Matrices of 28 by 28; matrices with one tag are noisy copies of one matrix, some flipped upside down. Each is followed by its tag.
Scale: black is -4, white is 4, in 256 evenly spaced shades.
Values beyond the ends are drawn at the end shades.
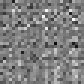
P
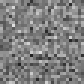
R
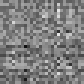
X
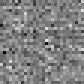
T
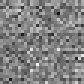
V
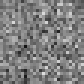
X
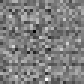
T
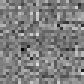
V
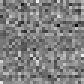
V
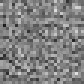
P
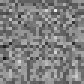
P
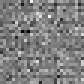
V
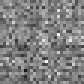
X
